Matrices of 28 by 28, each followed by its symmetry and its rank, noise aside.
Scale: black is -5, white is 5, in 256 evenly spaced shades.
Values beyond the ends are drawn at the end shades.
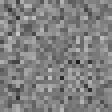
symmetric, rank four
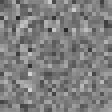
symmetric, rank four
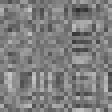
antisymmetric, rank two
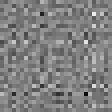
antisymmetric, rank two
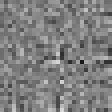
antisymmetric, rank four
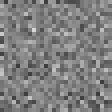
antisymmetric, rank four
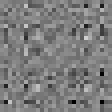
symmetric, rank two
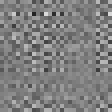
no symmetry, rank two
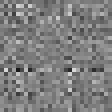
no symmetry, rank two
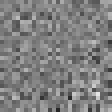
no symmetry, rank three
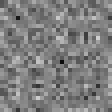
symmetric, rank four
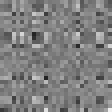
symmetric, rank two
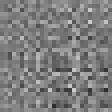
no symmetry, rank two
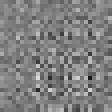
no symmetry, rank two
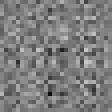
no symmetry, rank two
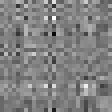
no symmetry, rank three
